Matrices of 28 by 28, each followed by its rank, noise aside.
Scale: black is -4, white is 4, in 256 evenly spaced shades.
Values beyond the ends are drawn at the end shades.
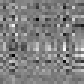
two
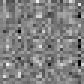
three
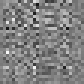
three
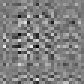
two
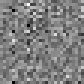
five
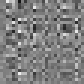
two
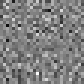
five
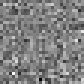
six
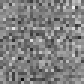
six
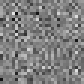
five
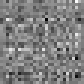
three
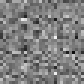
three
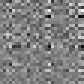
two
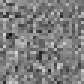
six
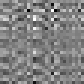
two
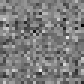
six
